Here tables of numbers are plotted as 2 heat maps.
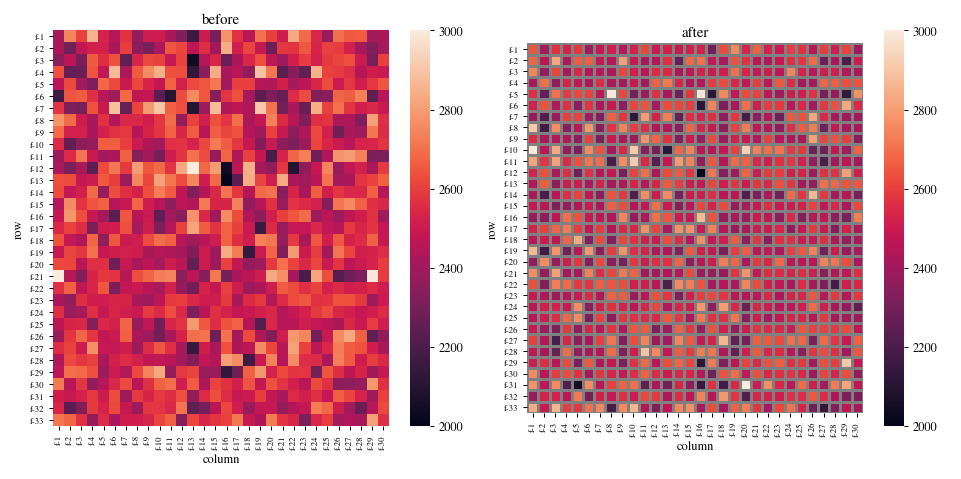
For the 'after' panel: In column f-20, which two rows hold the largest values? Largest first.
f-31, f-10
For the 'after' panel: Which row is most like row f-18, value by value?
f-25
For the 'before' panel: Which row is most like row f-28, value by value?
f-19
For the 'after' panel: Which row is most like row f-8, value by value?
f-19
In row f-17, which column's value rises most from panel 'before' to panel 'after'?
f-4
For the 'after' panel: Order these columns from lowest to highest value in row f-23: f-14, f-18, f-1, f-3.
f-14, f-3, f-1, f-18
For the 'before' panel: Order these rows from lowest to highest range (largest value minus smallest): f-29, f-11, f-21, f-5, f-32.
f-5, f-32, f-11, f-29, f-21
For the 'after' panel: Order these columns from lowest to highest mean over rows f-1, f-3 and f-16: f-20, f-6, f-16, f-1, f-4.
f-6, f-20, f-4, f-1, f-16
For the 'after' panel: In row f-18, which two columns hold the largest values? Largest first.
f-5, f-16
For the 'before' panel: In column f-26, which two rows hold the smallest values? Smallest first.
f-21, f-9
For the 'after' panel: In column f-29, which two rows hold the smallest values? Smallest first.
f-5, f-2
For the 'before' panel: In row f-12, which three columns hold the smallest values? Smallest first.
f-16, f-22, f-4
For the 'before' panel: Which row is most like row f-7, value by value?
f-4
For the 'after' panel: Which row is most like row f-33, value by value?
f-11
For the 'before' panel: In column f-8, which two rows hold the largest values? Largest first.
f-12, f-13
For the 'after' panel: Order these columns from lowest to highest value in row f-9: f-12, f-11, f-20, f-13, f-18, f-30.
f-30, f-18, f-20, f-13, f-12, f-11
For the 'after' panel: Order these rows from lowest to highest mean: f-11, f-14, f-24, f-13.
f-14, f-24, f-13, f-11
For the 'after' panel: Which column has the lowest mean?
f-2
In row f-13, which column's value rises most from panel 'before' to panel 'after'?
f-16
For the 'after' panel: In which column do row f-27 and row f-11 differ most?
f-3
